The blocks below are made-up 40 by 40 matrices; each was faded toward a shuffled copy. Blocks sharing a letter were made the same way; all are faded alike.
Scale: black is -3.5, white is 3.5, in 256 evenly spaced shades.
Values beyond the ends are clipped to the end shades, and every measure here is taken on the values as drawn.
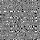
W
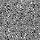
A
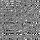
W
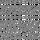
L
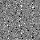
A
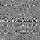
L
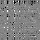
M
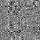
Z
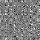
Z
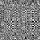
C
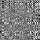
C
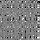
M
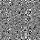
Z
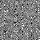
A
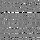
L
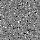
A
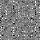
Z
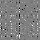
M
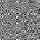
C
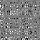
W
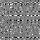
L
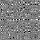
W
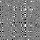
M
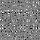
W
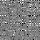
W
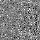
A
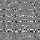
L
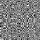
C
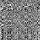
C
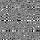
L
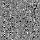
A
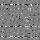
L
